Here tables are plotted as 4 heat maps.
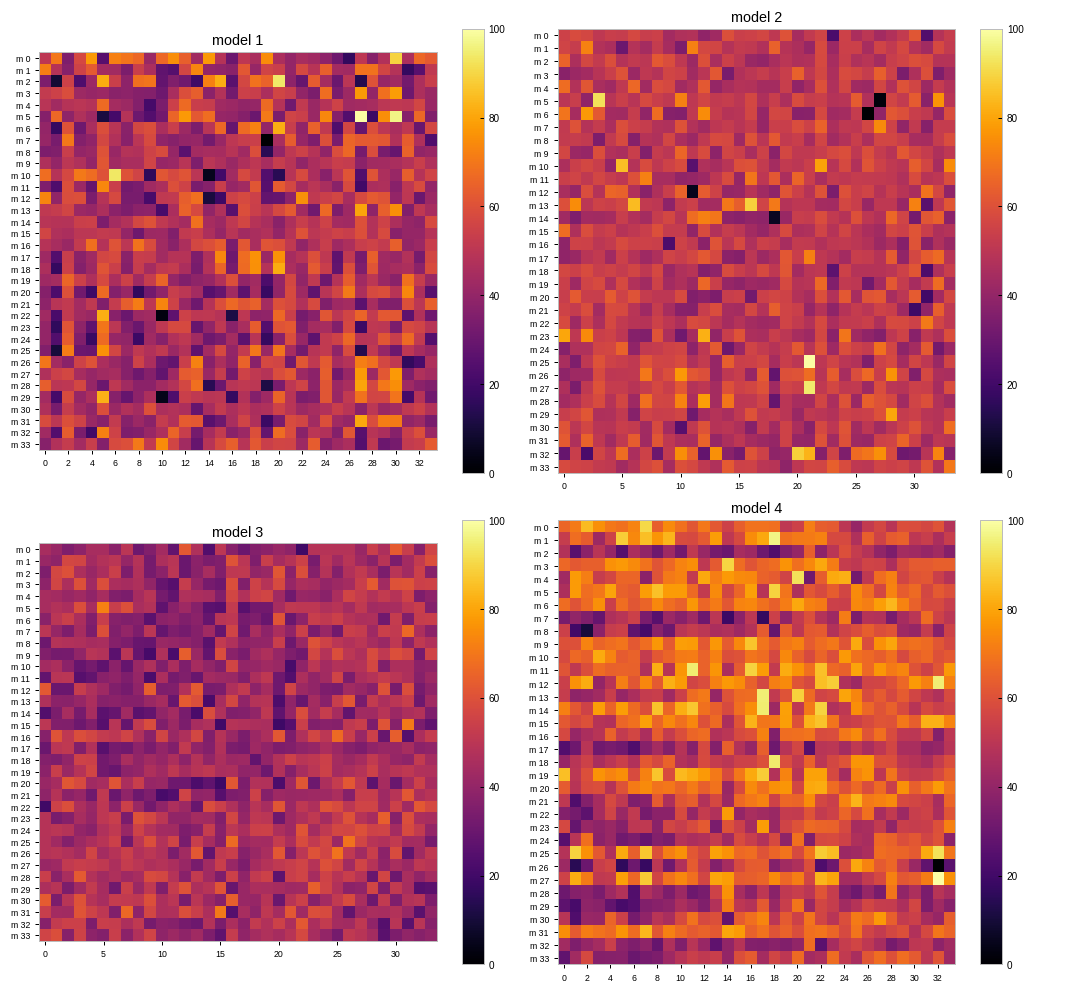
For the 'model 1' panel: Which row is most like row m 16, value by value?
m 14
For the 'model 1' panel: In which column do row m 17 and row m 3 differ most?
27
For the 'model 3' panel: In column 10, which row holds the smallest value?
m 21
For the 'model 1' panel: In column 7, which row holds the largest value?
m 0
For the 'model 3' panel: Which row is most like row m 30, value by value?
m 28
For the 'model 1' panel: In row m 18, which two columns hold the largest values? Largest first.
20, 18
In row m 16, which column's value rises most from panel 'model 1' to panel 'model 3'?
25
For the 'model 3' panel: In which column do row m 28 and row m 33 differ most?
29
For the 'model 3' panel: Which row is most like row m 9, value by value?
m 0
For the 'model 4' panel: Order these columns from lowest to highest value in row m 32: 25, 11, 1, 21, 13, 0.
13, 1, 0, 11, 25, 21
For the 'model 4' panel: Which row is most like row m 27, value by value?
m 25
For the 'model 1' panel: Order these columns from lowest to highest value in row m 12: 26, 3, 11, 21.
21, 26, 11, 3
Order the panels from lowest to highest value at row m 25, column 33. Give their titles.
model 3, model 1, model 2, model 4
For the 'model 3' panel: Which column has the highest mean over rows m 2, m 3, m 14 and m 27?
22
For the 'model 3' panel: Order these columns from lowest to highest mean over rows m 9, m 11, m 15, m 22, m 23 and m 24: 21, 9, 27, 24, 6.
21, 9, 6, 24, 27
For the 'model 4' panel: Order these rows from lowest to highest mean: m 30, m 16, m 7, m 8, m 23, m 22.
m 7, m 8, m 22, m 23, m 30, m 16
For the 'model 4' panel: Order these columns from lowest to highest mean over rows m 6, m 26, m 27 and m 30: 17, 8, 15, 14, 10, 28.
14, 8, 10, 15, 17, 28
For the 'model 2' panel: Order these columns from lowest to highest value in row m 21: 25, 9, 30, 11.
30, 11, 9, 25
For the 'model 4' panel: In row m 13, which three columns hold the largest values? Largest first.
17, 20, 24
